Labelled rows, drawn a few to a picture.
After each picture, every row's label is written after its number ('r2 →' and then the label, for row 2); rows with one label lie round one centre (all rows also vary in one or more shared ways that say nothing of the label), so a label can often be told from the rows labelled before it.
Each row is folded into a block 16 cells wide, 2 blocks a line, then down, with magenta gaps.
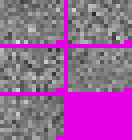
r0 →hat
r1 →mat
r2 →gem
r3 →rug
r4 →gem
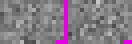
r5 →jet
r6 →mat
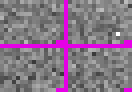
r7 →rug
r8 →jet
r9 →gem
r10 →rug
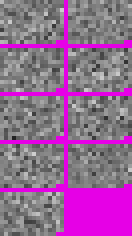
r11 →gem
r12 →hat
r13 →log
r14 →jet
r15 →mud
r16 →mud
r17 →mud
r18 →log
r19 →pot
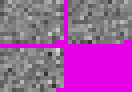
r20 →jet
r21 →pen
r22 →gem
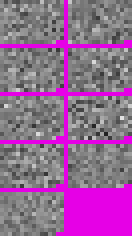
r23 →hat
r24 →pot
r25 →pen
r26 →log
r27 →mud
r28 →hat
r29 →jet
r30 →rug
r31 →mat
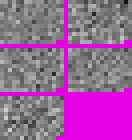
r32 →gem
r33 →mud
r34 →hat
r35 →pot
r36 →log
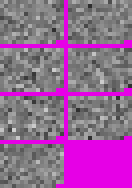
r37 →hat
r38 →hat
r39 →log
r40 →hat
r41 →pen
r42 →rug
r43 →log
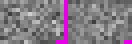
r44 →rug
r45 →pen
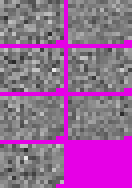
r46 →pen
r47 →pot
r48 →gem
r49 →pen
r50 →mud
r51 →jet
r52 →log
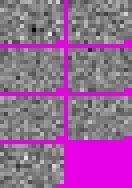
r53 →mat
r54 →log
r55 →pen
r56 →jet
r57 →mud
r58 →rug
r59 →pen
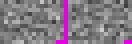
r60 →log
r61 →hat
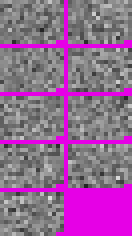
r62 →hat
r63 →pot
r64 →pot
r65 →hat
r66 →log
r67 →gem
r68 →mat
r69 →rug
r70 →rug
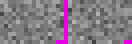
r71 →pot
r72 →log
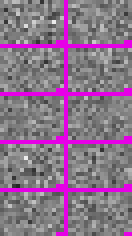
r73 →mud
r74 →rug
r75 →pot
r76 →pot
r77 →pen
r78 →pen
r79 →log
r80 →jet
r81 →mud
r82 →jet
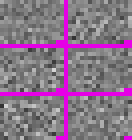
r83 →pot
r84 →mat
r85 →mud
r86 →rug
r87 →pen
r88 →jet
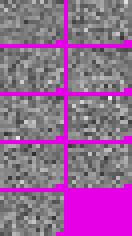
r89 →mat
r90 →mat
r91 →rug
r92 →pen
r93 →hat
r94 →pot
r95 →log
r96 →pen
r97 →pen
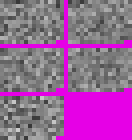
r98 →pot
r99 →mat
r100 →pen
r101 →log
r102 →pen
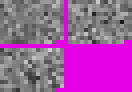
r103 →jet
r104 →jet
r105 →mat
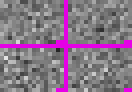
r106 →jet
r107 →mud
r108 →gem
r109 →mat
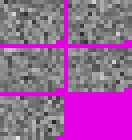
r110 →pen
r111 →gem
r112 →log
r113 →gem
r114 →log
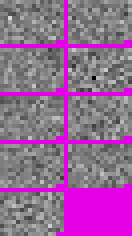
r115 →gem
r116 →pot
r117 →gem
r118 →pot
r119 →pen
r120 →log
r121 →mud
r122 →gem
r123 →pen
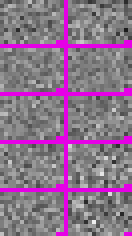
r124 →log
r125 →mat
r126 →mud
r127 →jet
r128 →rug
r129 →pen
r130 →gem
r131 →pot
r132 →mud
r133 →mud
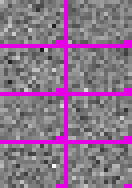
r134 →jet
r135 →gem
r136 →pen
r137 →log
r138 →log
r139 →hat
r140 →hat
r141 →jet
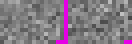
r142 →jet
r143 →hat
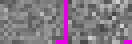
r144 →mat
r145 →jet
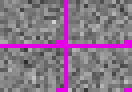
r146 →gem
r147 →pen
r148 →jet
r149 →gem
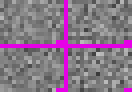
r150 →rug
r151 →rug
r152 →pot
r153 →jet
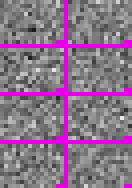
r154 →log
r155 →mat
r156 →pot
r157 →mat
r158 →jet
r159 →hat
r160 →log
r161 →log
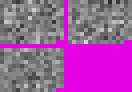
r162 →gem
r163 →jet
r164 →log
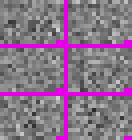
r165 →hat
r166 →mud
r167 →pot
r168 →rug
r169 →mud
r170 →mud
